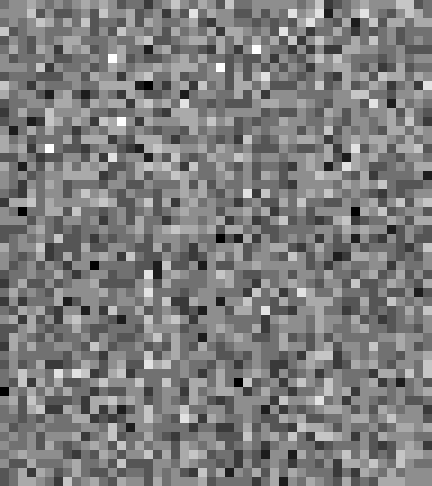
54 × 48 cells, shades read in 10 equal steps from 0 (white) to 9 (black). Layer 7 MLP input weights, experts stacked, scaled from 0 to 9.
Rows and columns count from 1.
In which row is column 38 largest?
29
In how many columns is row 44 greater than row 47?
15
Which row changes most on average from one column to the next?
43
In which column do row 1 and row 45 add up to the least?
36
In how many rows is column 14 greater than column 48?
26
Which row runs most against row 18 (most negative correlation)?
51
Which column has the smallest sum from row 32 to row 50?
17
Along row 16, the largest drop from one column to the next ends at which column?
28
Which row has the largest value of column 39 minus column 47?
18
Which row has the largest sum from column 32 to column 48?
27
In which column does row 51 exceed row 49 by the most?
33
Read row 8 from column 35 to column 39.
7 4 4 3 3
